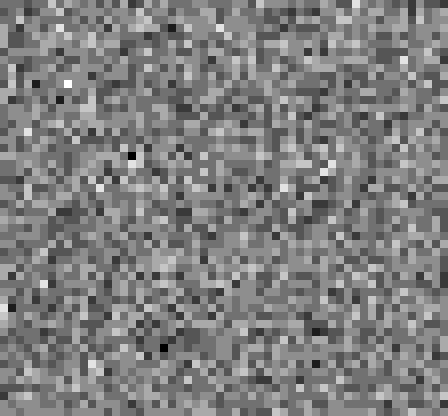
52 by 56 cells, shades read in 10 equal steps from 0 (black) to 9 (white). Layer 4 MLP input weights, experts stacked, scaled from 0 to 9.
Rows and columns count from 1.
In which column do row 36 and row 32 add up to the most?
6
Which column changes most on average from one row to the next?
41
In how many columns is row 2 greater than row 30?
21
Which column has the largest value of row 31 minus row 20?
17
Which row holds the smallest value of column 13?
27
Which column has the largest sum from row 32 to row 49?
31
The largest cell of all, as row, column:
11, 9
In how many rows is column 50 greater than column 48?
25
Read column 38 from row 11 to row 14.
4 3 6 4
